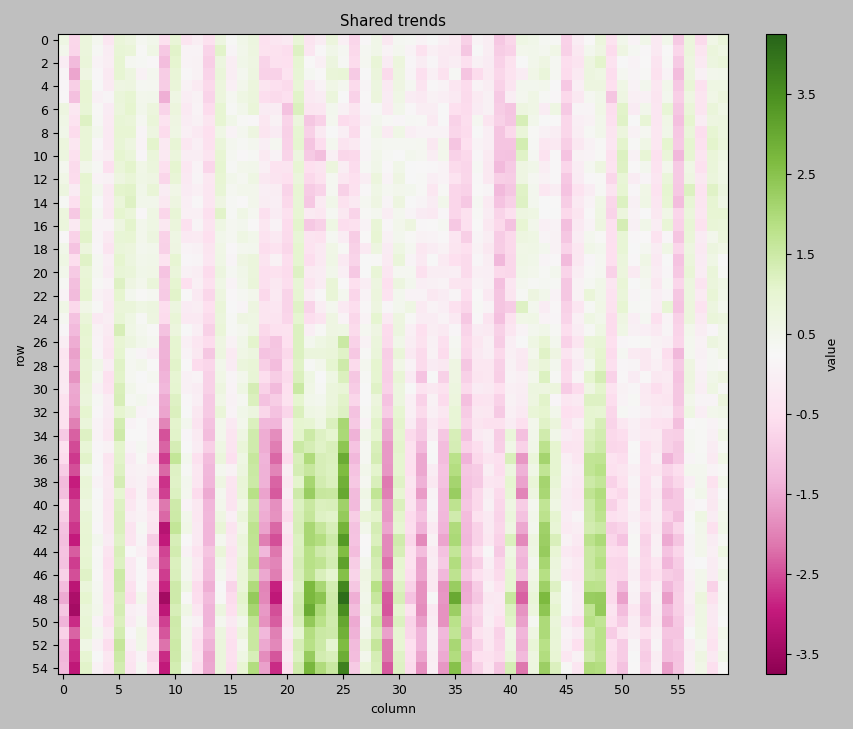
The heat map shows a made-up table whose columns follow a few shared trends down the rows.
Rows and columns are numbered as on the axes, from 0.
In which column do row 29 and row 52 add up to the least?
1
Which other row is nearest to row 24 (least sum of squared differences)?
17
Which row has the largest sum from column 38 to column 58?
37
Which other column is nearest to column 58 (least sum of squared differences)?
6
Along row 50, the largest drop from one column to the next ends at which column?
26
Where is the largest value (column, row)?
25, 48
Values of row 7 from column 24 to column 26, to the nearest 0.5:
0.5 -0.5 -0.5
